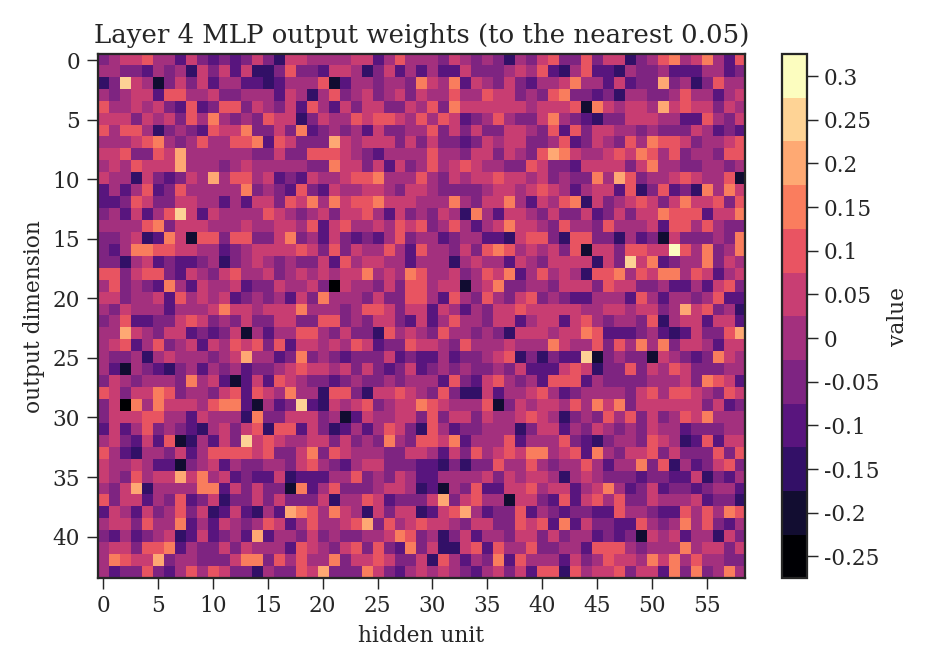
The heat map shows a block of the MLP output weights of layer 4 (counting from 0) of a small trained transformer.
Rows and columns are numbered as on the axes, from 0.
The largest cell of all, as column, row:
52, 16
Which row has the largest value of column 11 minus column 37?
29
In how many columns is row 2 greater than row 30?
18
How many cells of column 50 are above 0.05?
9
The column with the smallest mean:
33
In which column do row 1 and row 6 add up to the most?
13
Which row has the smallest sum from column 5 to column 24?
2
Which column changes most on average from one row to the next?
21
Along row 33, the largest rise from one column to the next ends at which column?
45
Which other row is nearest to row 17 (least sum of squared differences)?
26
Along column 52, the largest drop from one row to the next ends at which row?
17
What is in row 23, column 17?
0
